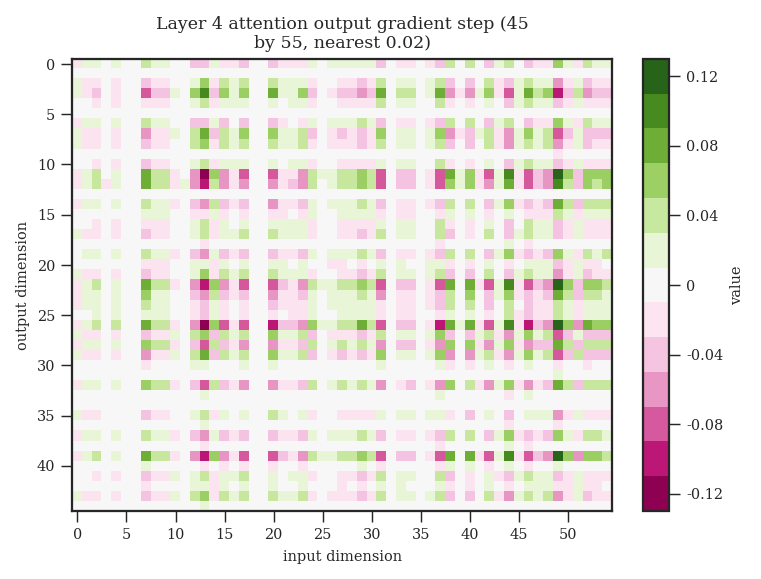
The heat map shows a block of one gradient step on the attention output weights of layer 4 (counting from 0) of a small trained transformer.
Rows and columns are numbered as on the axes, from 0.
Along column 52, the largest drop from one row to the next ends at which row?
27
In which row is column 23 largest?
3
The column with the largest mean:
49
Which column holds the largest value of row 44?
13
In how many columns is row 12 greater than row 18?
24
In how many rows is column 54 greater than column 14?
4
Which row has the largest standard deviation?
26
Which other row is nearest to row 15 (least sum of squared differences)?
25
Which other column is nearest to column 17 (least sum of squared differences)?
42
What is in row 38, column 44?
0.02
